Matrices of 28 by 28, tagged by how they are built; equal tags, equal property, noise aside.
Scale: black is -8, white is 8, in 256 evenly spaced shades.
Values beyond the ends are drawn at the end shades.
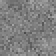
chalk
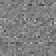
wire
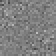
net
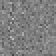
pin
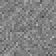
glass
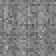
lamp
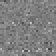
wire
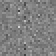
pin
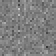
pin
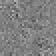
net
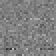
wire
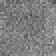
chalk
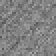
glass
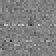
wire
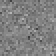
net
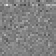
wire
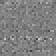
wire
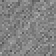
glass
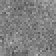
chalk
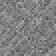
glass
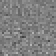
wire
